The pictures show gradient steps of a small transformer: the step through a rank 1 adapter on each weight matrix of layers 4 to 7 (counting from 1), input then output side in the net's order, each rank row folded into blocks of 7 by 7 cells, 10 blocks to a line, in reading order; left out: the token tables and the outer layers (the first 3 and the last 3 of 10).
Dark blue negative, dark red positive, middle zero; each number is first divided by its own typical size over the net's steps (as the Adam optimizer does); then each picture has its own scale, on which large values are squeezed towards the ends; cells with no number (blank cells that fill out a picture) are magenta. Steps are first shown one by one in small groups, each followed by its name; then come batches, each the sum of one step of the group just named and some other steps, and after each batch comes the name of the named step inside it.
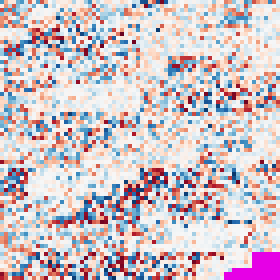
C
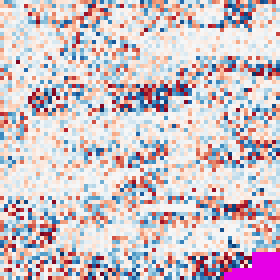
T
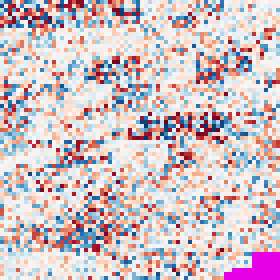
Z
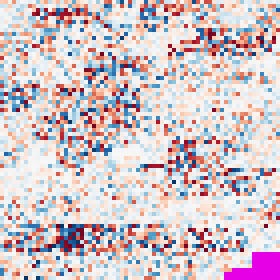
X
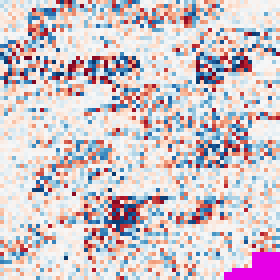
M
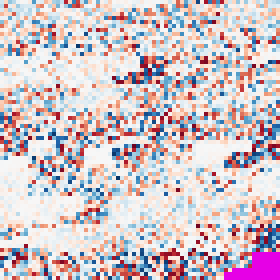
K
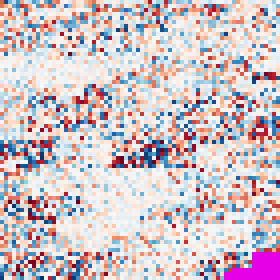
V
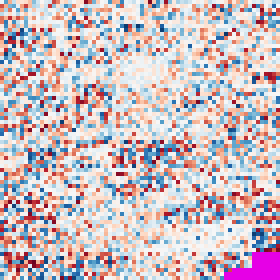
V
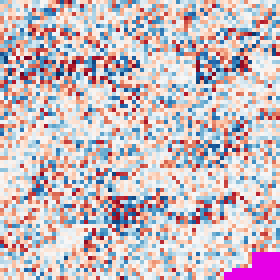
M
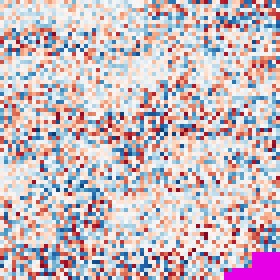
K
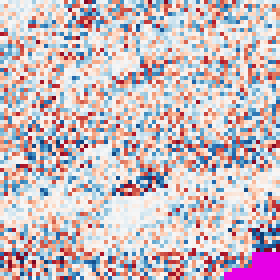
K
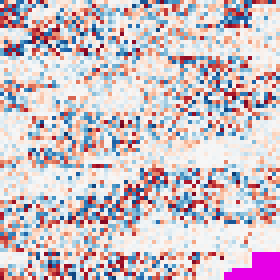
C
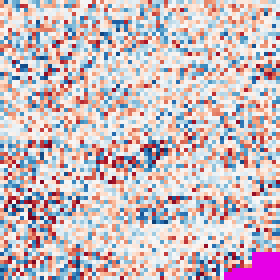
V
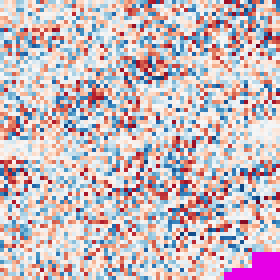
C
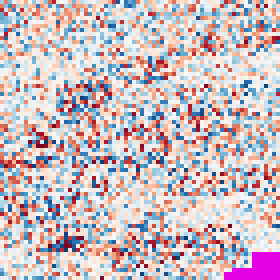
X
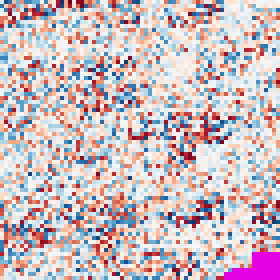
Z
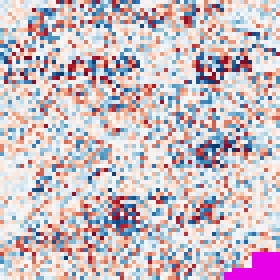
M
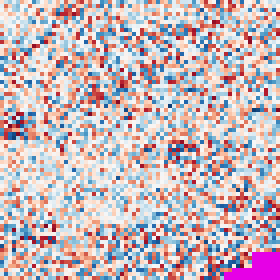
K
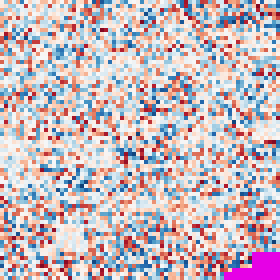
T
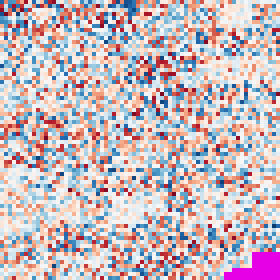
K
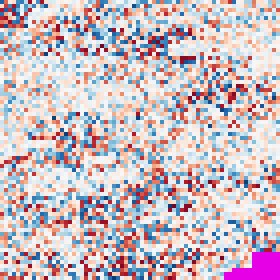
C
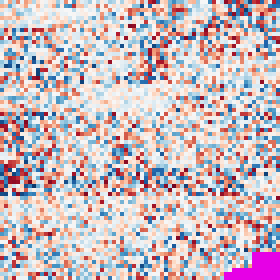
K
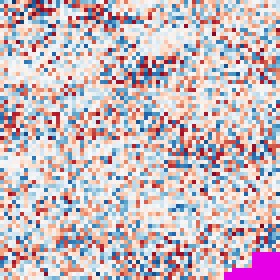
K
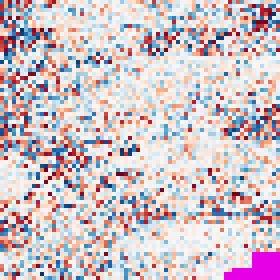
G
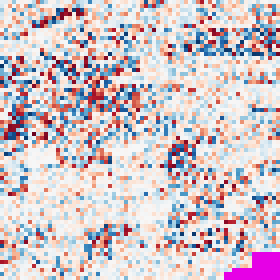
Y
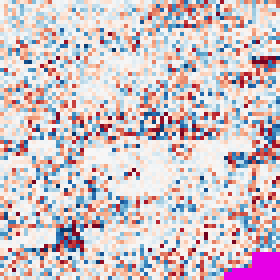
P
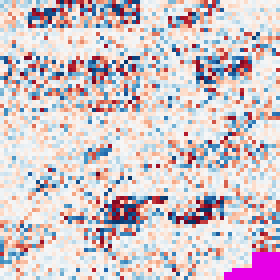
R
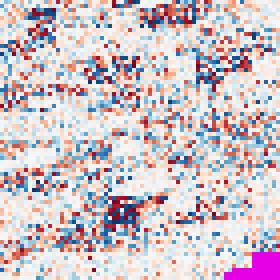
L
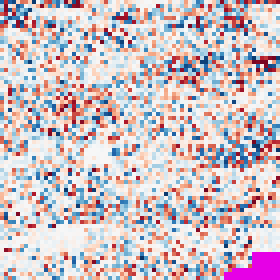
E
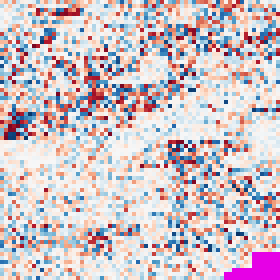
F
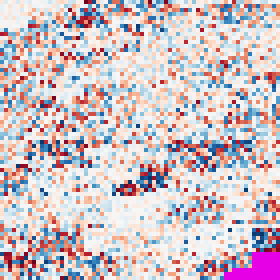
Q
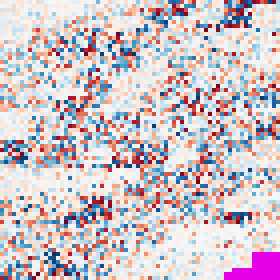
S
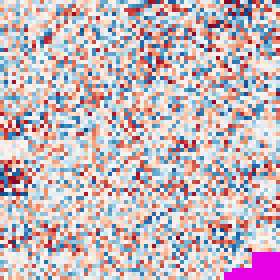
F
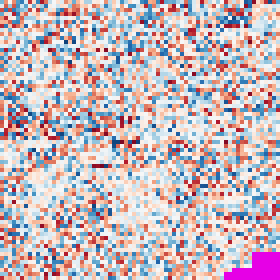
F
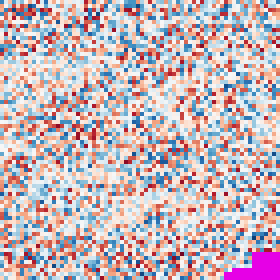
Q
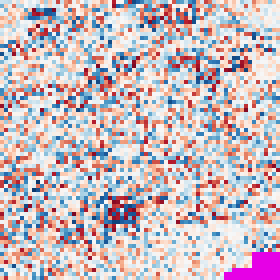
L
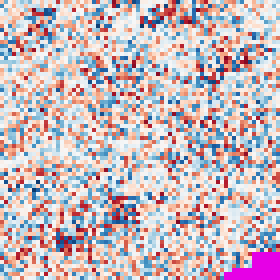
L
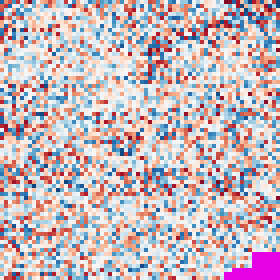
G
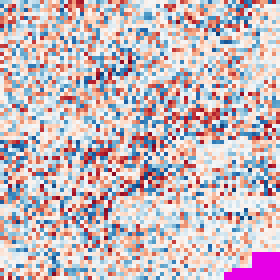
S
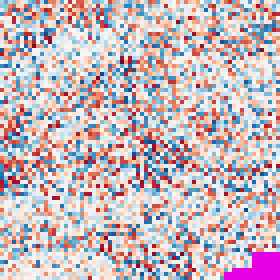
F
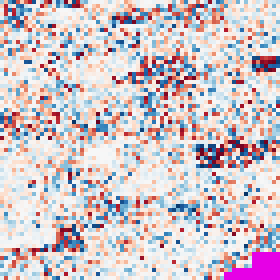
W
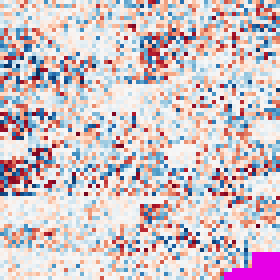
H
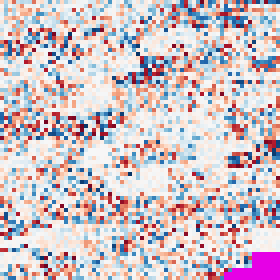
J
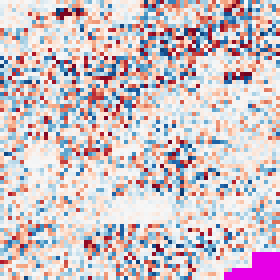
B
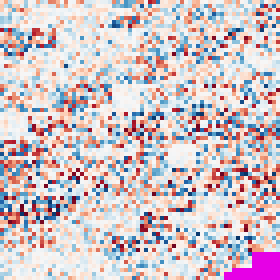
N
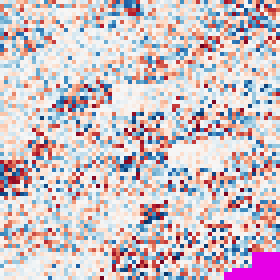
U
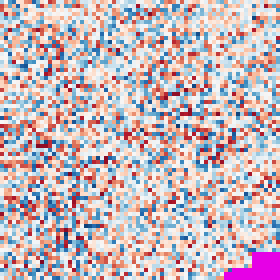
W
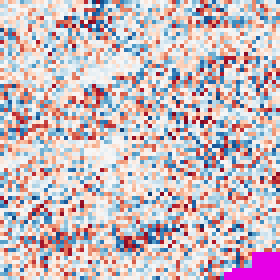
J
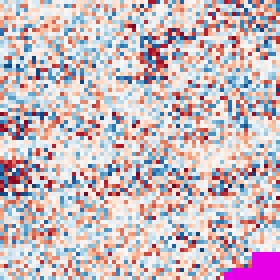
H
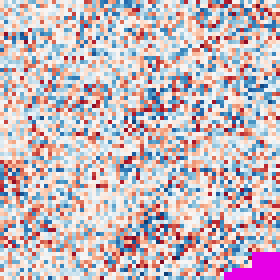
U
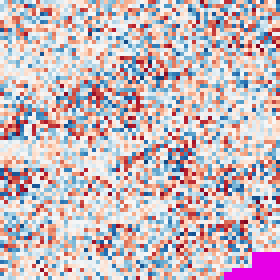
J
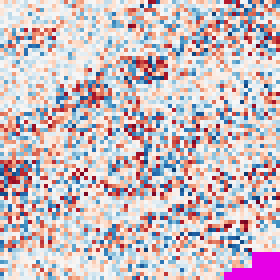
N
